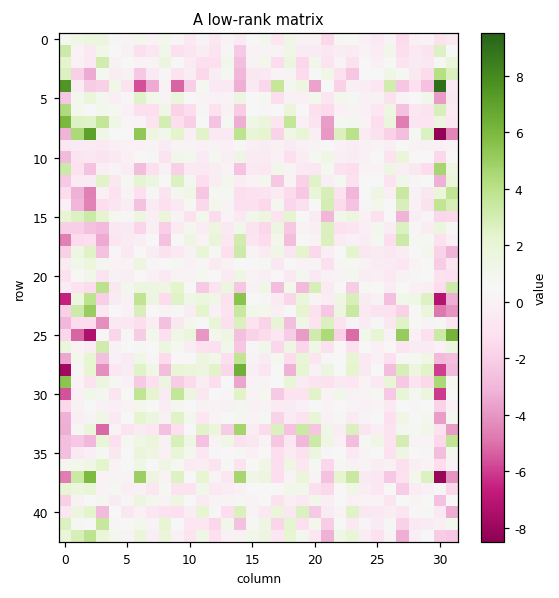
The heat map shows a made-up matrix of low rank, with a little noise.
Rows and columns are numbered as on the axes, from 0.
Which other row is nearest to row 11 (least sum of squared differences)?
3
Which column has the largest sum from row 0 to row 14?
0
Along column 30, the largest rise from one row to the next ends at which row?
29
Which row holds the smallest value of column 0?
28
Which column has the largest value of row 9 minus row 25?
2
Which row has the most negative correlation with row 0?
16
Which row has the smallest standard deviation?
9
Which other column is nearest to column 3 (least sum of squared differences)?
8
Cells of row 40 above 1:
7
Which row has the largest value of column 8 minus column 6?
4
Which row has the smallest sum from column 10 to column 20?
25
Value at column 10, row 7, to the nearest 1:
-2
